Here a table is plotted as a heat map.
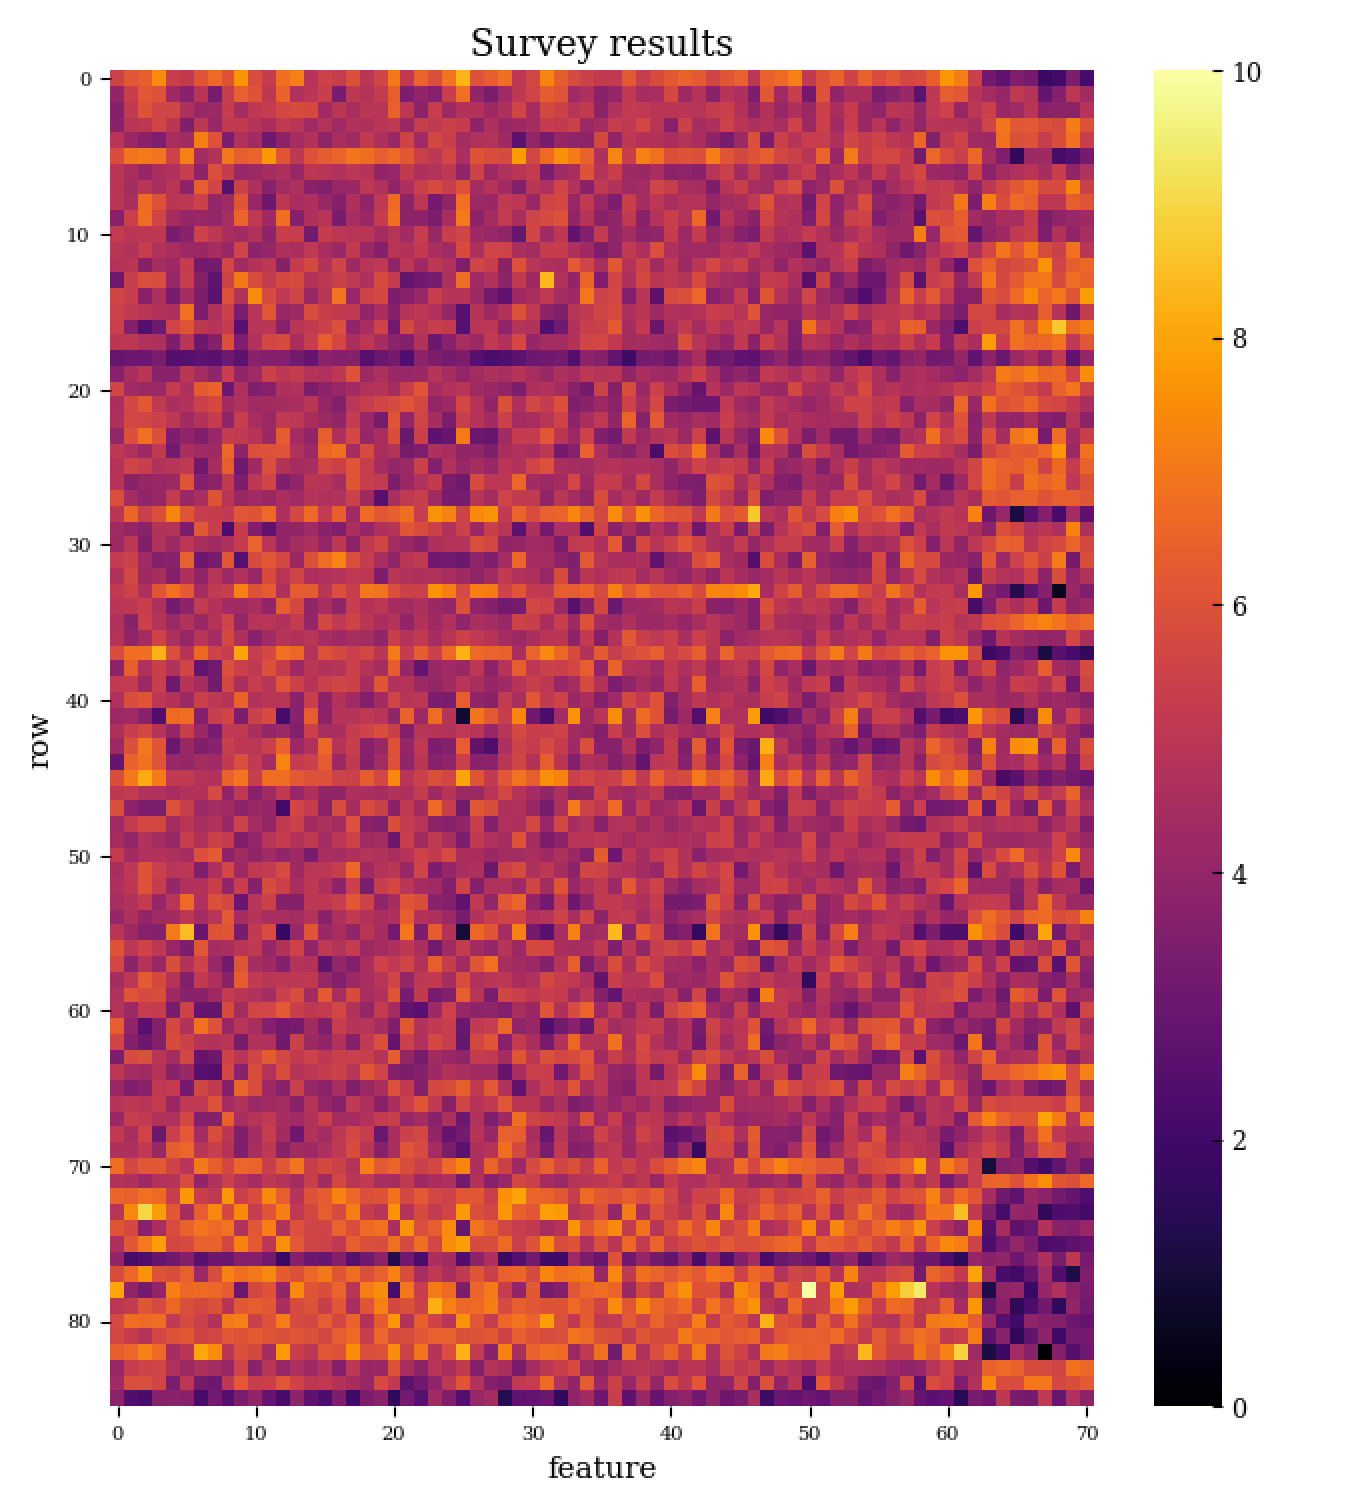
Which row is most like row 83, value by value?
3
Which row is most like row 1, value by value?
9
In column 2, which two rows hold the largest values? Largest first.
73, 45
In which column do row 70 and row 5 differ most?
58
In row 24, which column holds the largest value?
68
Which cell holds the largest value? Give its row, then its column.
78, 50
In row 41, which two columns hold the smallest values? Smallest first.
25, 65
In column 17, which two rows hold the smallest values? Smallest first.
85, 76
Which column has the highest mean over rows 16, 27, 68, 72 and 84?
67
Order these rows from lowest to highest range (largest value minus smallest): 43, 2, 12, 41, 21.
2, 21, 12, 43, 41
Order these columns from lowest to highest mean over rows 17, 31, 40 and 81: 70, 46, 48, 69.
69, 46, 70, 48
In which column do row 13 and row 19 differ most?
31
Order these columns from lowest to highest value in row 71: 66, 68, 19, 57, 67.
19, 57, 68, 66, 67
